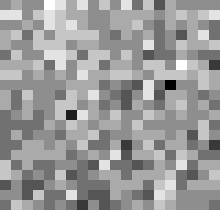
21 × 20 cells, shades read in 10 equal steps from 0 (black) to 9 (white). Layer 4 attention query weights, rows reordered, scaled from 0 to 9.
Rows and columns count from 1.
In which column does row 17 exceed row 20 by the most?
10
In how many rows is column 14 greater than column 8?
6
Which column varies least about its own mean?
18
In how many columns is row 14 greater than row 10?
6
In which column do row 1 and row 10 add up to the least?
15
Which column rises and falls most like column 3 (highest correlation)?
17
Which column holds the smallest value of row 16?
12
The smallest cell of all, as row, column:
9, 16
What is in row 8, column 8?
8
